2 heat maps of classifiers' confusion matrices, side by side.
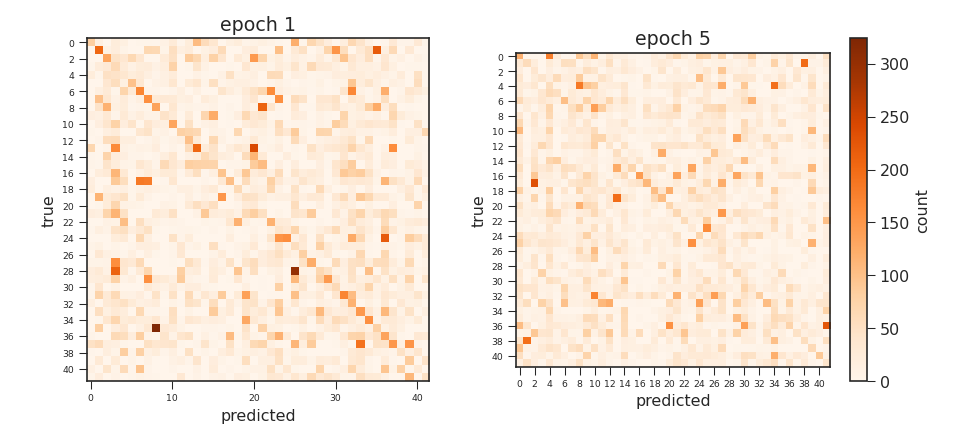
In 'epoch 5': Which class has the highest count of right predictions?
16
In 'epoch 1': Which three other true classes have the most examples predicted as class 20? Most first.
13, 2, 14
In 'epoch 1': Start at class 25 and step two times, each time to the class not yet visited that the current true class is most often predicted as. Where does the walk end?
3
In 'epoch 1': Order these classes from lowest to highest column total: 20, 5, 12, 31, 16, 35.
5, 16, 35, 12, 31, 20
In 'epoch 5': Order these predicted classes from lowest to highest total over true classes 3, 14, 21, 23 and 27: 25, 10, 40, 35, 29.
40, 35, 29, 10, 25
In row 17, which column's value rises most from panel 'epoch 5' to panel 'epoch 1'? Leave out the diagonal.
6
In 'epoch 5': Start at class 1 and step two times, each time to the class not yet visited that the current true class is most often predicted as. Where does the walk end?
34
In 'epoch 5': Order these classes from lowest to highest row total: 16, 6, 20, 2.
2, 20, 6, 16
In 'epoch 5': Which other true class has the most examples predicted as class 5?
14
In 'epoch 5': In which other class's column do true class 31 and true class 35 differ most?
29
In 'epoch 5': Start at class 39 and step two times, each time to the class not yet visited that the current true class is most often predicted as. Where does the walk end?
4
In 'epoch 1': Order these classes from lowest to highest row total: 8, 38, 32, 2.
38, 32, 8, 2
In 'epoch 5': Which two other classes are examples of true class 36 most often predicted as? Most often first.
41, 20
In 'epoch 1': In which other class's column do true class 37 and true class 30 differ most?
33
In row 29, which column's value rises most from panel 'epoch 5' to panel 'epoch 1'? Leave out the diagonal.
7
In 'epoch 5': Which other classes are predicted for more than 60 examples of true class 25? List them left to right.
0, 23, 39
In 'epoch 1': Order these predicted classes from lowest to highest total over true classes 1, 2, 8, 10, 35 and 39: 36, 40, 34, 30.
40, 36, 34, 30
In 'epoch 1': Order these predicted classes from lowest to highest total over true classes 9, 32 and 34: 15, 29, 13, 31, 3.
29, 13, 3, 31, 15
